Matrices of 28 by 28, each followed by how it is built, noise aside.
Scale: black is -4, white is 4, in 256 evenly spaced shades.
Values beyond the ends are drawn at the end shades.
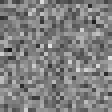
noise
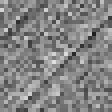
Hankel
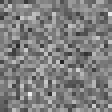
blocks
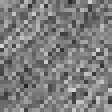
Hankel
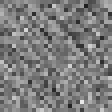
Toeplitz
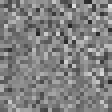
upper triangular
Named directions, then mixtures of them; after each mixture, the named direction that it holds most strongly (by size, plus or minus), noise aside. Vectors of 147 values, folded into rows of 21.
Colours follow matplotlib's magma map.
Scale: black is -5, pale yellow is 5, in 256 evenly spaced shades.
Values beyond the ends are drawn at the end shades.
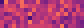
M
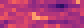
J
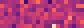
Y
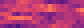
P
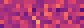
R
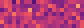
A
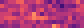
J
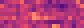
J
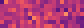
M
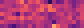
P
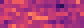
J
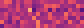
R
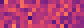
M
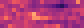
J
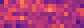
P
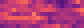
P
